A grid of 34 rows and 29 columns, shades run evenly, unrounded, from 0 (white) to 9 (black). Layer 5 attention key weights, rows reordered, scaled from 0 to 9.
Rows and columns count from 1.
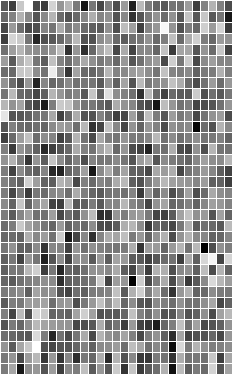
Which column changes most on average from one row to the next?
8
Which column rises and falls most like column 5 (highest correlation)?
23
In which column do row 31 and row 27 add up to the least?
5
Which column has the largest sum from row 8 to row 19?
18
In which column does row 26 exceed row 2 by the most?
24
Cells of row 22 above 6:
4
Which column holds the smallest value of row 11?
1
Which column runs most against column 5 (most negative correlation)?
22
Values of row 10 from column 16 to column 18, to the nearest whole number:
4 4 6
